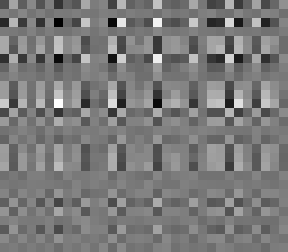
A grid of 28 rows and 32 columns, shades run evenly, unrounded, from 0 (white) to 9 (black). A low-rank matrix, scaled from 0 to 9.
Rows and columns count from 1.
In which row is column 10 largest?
12
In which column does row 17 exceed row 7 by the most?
18
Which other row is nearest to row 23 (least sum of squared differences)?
26
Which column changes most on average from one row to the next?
7
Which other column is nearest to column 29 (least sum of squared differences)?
2
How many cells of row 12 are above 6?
7
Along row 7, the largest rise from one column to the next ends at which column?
27
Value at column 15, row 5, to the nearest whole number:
4
